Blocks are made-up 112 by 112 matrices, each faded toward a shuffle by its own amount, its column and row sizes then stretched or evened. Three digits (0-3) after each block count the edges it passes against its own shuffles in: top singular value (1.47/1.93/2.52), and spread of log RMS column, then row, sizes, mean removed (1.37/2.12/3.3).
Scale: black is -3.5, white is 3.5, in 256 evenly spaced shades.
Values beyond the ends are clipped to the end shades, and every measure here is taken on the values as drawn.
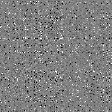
2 2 2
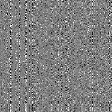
3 3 0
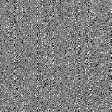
3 2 0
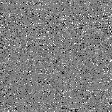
1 1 2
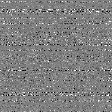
1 1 3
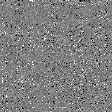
0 2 2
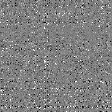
1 2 2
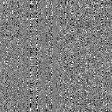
2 3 1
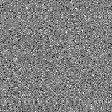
3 0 0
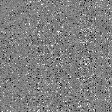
2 2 1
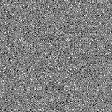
2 0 1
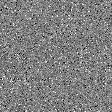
0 0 1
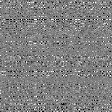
3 1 3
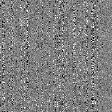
1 3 0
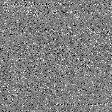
0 0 2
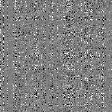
1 3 2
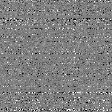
0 1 3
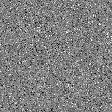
1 0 0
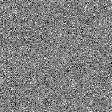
2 1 0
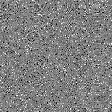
2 0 0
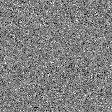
0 0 1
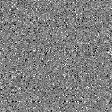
2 1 1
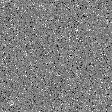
0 1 0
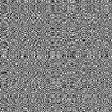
3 1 2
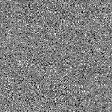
2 1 0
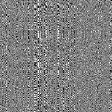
3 3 0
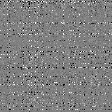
0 2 3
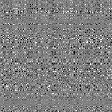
3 1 3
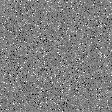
0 1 0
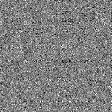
2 1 1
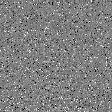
1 0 1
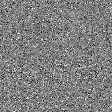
1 0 1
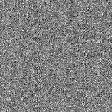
2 1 0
